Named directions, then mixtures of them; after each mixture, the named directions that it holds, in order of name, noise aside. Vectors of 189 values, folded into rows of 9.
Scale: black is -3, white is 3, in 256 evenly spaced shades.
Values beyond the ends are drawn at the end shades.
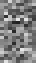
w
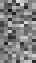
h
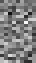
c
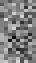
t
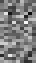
c.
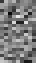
c.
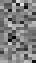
h, t.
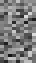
c.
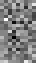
h, t, w.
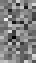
h, t, w.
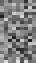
t.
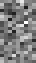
c, h.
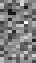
c, h.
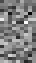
c.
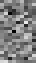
c, h, w.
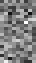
c.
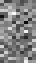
c, h, t.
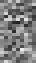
w.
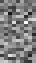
c.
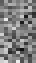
c, t.
